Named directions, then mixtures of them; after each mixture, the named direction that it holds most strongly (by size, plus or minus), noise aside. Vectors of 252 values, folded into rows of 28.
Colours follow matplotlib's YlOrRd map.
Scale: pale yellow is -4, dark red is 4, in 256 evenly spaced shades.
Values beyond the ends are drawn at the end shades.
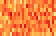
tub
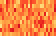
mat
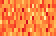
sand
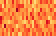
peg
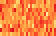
mat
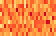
tub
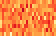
sand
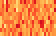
peg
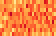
tub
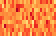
peg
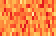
tub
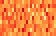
sand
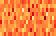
sand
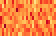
peg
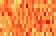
tub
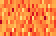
sand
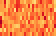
mat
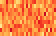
mat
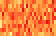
tub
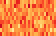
mat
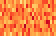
tub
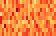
peg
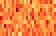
peg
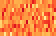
sand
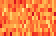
tub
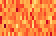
peg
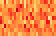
peg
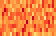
sand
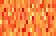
sand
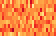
mat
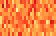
peg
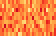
peg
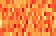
sand
